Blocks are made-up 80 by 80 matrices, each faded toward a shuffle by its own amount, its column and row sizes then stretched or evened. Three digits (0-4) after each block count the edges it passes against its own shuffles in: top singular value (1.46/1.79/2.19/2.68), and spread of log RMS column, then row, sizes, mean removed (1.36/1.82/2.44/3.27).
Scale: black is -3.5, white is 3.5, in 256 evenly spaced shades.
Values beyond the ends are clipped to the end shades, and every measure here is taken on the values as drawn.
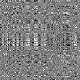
4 2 3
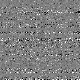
0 1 4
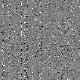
0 3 0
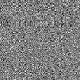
3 1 1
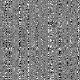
3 4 0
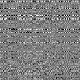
4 0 4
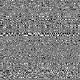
3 0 4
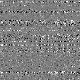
2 1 4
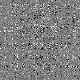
0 3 3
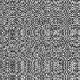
4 2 0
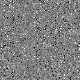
0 2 0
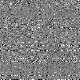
2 0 4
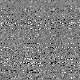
0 2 4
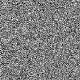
2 1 1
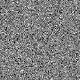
1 1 1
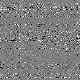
0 1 4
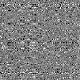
3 1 3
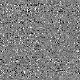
0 2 3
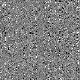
1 3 0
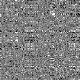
3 2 2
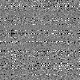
0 2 4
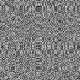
4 0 2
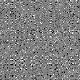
3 1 1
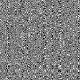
3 3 0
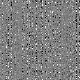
2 4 0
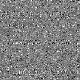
2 0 2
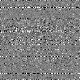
3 0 4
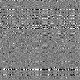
4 0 4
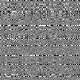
4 1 4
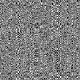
3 3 1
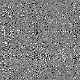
1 2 3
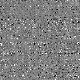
0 1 3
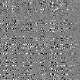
2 3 4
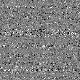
0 0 3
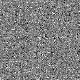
0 1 1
